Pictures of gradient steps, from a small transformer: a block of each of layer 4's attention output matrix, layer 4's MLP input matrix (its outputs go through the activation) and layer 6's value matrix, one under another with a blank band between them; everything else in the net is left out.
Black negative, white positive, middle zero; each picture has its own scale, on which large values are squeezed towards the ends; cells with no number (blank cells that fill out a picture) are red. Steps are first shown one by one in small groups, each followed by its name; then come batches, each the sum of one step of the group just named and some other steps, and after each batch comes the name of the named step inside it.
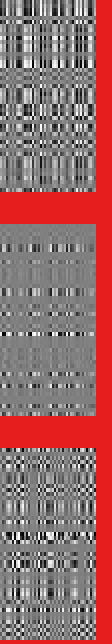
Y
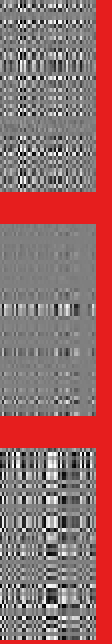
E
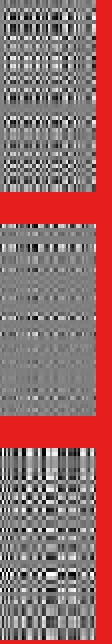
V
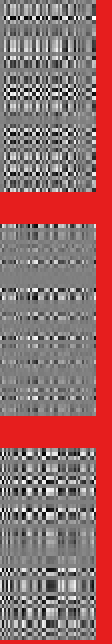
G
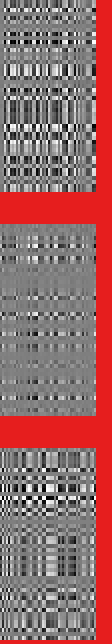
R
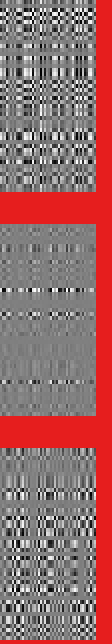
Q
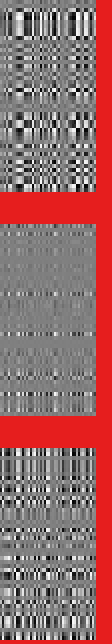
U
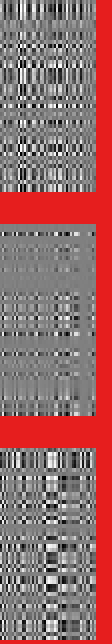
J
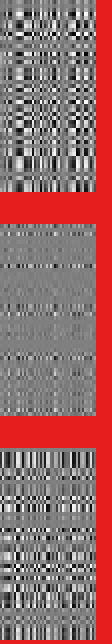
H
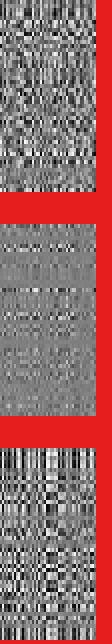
H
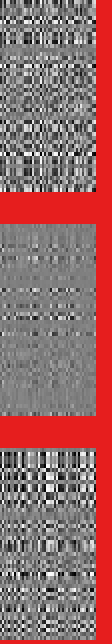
R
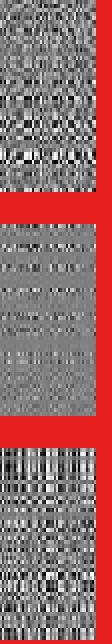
V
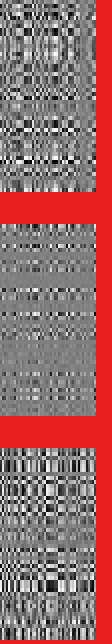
G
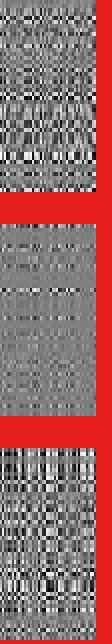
G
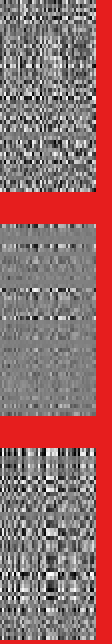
V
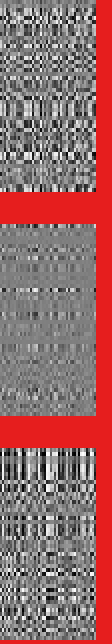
U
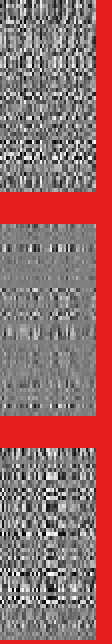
G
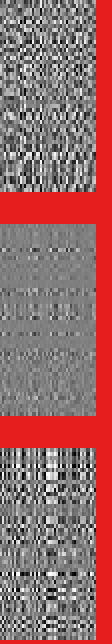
E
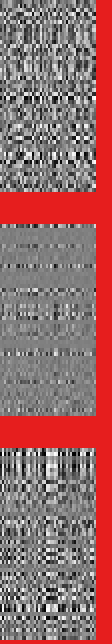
E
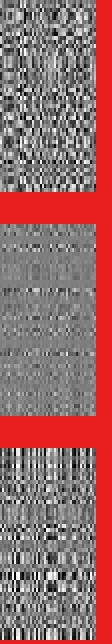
U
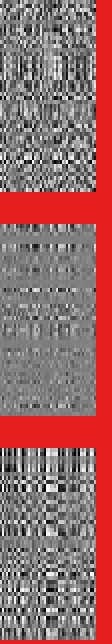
V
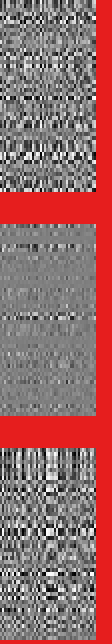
V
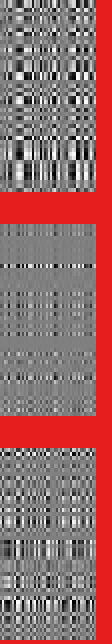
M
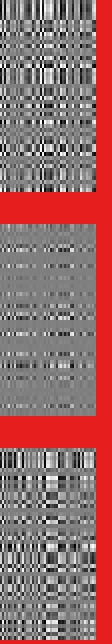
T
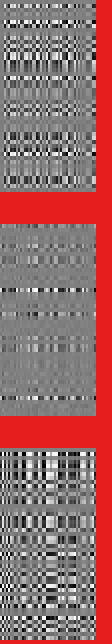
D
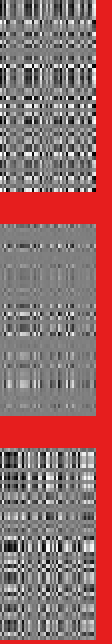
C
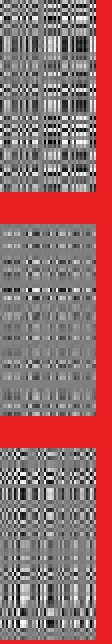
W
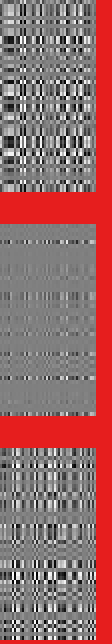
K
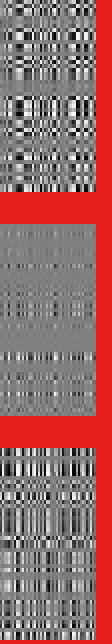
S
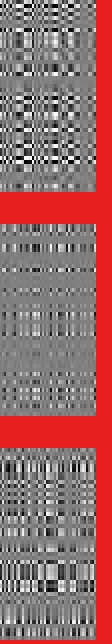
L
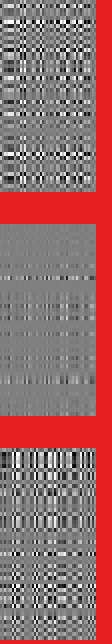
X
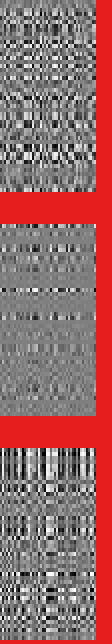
D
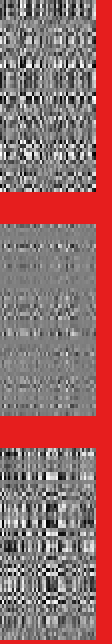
C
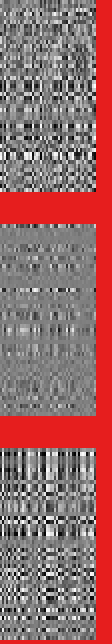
D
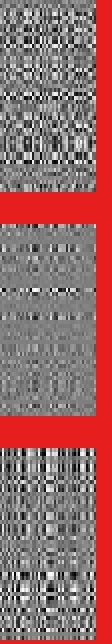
W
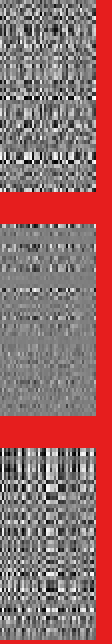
L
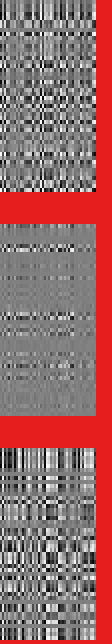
T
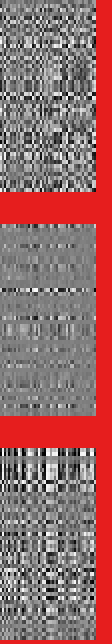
D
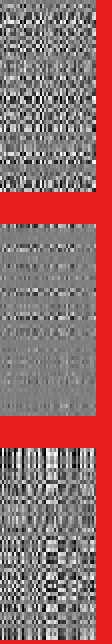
X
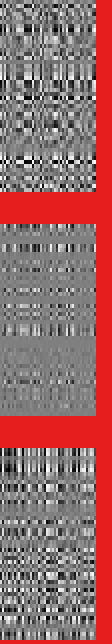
L
